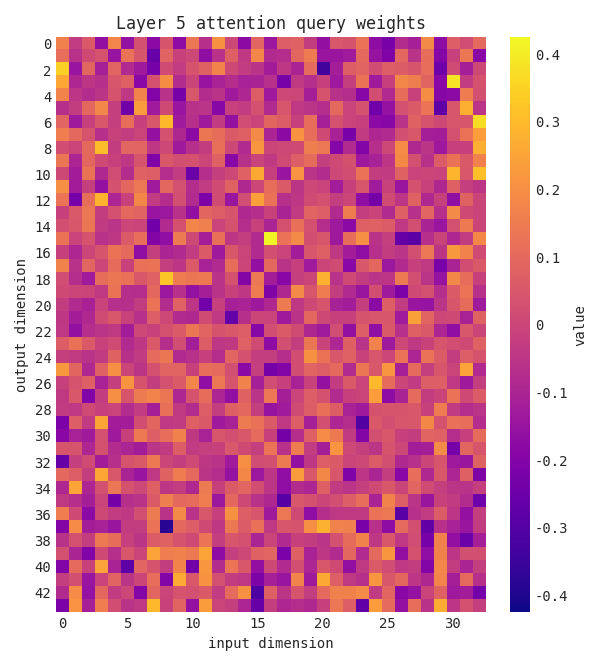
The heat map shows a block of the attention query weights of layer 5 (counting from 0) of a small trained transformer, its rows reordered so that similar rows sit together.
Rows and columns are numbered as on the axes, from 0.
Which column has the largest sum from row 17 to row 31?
7
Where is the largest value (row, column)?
15, 16
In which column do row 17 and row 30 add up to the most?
6
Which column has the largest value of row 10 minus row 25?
32
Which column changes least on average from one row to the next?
29
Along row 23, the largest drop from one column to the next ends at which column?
25
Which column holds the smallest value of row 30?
17
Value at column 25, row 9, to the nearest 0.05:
-0.05
